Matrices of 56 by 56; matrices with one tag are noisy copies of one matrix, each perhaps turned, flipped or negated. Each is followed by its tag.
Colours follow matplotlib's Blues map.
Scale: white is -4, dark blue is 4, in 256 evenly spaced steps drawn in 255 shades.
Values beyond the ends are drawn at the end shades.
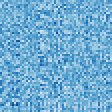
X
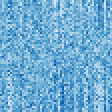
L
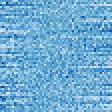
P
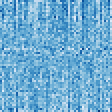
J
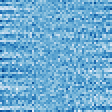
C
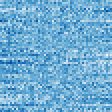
L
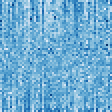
J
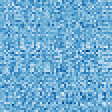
X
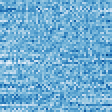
L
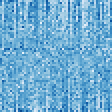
J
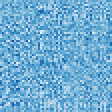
X
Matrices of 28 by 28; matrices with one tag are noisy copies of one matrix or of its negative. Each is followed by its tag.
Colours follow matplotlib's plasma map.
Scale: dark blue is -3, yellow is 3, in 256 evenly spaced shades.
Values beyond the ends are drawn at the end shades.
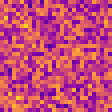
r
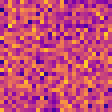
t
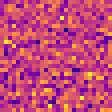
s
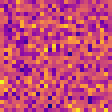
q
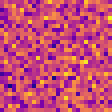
s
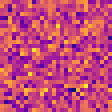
r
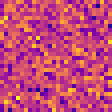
r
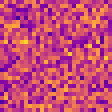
q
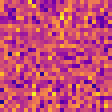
t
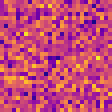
t
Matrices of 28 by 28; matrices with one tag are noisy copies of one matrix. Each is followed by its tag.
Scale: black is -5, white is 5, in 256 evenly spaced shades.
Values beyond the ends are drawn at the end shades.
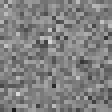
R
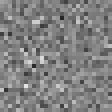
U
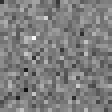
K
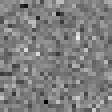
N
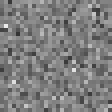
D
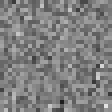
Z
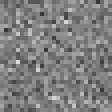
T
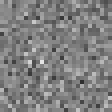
U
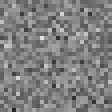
R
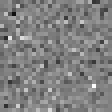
T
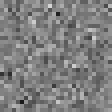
N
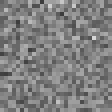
N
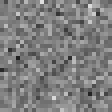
D
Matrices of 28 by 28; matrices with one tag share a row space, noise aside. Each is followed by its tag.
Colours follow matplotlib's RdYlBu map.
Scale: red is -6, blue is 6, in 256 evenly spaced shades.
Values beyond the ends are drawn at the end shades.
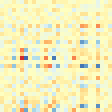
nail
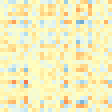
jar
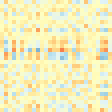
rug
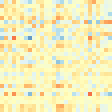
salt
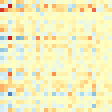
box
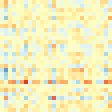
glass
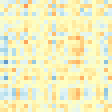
glass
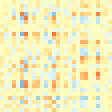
nail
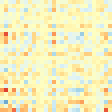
glass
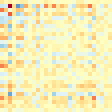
box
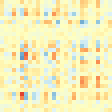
nail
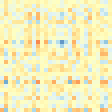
rug
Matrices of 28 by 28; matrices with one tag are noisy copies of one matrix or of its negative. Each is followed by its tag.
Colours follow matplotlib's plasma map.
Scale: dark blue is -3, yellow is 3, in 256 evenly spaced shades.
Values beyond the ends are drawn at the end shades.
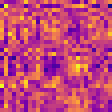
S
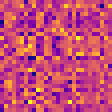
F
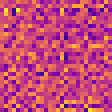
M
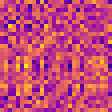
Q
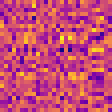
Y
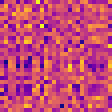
Q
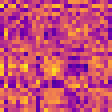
S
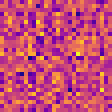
F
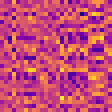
Y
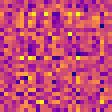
F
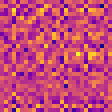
M
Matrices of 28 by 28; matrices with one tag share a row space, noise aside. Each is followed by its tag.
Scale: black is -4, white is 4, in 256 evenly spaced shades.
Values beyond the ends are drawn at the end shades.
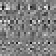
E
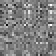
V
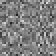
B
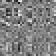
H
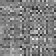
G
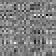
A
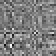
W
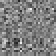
H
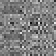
G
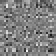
V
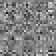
V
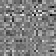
W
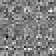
V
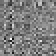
W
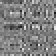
G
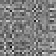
W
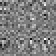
E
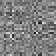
W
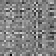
W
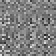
E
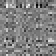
V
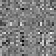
B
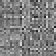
G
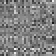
A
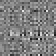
G
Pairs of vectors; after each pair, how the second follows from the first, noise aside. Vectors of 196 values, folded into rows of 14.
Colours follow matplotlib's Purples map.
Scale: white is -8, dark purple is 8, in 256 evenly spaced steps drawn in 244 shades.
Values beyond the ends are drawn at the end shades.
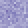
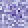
reversed, scaled up.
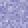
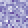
scaled up.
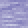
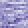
reversed, scaled up.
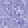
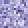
negated, scaled up.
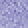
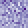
scaled up.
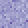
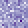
wrapped around, negated, scaled up.
